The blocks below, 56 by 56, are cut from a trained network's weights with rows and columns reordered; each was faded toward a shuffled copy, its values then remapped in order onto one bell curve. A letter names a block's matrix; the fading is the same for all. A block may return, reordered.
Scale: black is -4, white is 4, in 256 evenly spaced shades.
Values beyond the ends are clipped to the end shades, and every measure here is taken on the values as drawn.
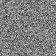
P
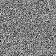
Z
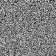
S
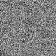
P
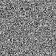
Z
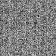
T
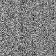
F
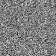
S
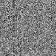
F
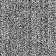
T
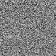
S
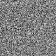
P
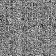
T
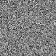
P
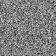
P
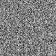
F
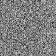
F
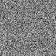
S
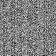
T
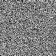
Z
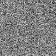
Z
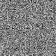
Z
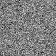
P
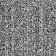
T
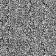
F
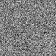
S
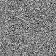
P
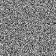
Z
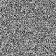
P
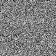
Z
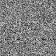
Z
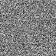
Z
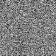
Z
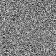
S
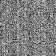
T
